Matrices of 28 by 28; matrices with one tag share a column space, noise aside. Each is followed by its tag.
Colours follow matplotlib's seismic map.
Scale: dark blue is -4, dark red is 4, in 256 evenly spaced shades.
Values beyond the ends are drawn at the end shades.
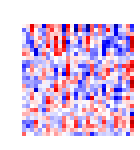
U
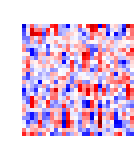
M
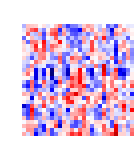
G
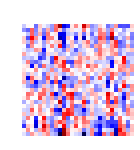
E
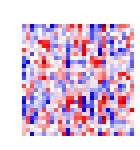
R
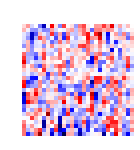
E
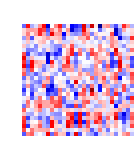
M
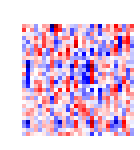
U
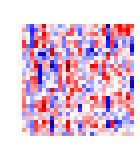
U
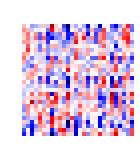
E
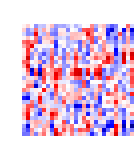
G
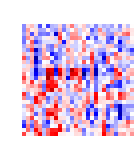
G
